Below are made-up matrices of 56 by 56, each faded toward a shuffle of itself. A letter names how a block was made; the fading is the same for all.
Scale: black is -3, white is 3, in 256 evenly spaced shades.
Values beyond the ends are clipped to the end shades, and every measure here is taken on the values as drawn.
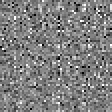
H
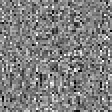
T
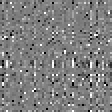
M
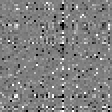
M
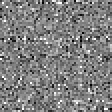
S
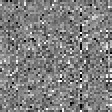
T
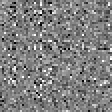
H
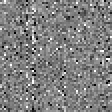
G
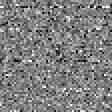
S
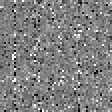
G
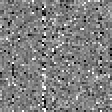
G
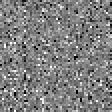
G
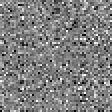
H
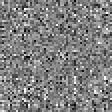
T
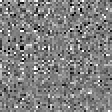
H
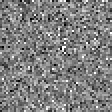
S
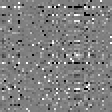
M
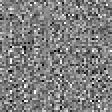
T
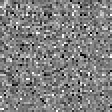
H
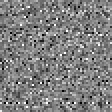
S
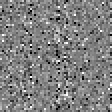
G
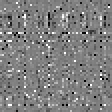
M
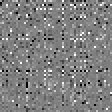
M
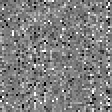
G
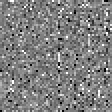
G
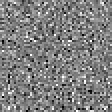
T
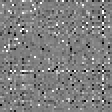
M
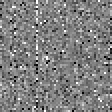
G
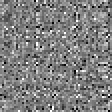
H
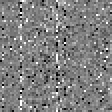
G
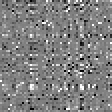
M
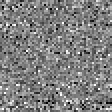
S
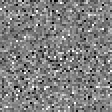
S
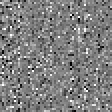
G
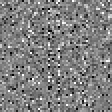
G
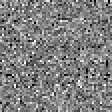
S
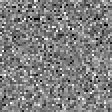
S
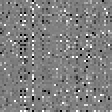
M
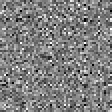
T
